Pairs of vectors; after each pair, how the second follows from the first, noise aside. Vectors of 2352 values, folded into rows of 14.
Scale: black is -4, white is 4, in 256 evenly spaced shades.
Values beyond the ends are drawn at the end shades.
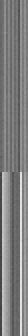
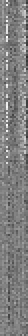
reversed, partly zeroed.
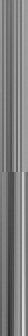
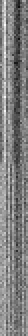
reversed.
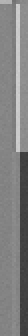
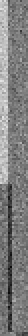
reversed, negated.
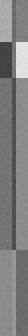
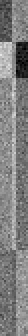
negated.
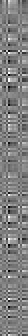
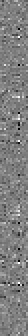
reversed, partly zeroed.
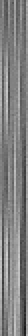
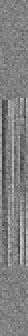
reversed, partly zeroed.
